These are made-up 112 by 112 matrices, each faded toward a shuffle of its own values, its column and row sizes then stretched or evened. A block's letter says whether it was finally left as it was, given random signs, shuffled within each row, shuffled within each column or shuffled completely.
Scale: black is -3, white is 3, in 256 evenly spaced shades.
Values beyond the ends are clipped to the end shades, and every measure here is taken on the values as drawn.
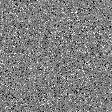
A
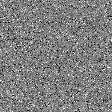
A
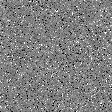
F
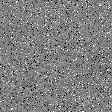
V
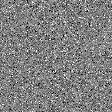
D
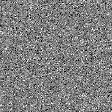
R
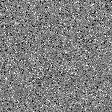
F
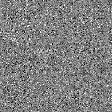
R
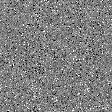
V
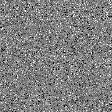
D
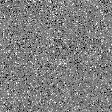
R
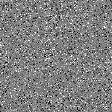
R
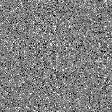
R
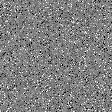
V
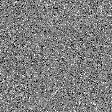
D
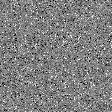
D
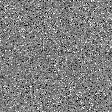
A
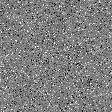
F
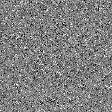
D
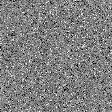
V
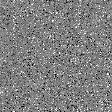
D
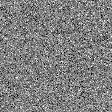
V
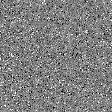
D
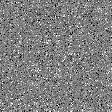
R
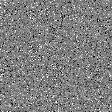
D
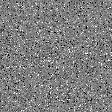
D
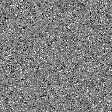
V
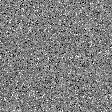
F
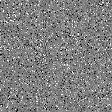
R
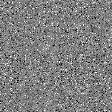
R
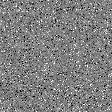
A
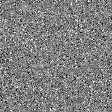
A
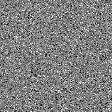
R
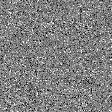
D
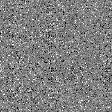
R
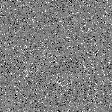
D
